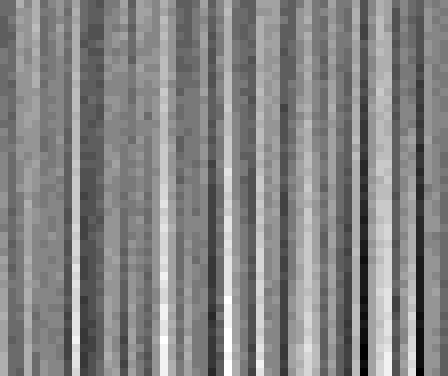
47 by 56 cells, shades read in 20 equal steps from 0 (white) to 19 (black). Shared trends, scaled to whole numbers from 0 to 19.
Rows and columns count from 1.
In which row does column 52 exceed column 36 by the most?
3
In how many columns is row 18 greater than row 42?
24
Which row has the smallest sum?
46
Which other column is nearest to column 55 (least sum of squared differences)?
51
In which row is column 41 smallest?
2
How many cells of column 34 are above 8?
19
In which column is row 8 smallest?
21
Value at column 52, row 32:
6
